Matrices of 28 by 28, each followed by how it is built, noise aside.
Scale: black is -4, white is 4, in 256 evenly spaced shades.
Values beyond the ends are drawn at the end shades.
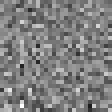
low rank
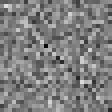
diagonal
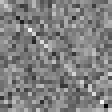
diagonal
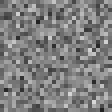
noise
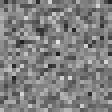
noise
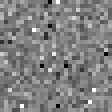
sparse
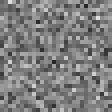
noise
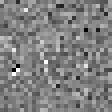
sparse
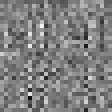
low rank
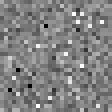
sparse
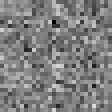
low rank
